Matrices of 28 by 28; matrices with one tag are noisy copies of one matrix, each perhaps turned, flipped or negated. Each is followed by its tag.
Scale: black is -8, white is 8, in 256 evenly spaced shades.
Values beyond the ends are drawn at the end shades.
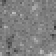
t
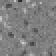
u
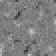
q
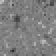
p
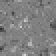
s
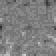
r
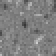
q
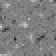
q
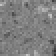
t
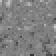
r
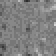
r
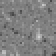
p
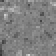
t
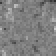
t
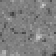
p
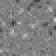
u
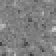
s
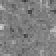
s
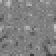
r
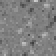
u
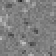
u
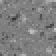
q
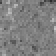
t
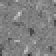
q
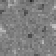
s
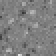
u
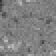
t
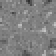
s
